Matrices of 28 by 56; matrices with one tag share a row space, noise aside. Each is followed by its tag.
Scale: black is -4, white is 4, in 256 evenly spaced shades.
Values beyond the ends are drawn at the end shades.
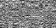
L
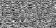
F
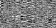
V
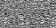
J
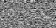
J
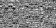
L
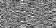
V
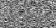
J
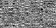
L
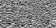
F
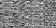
L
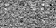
J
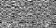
F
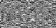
V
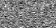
J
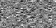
V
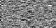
V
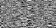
V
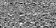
J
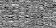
L
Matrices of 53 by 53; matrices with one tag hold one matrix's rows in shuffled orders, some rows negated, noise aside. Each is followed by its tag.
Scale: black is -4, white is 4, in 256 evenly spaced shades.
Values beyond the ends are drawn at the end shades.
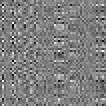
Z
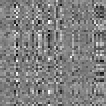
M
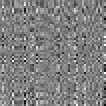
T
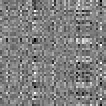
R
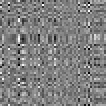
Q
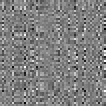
T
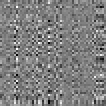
M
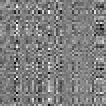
M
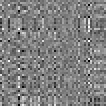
Q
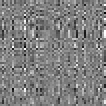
T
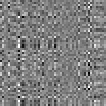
Q
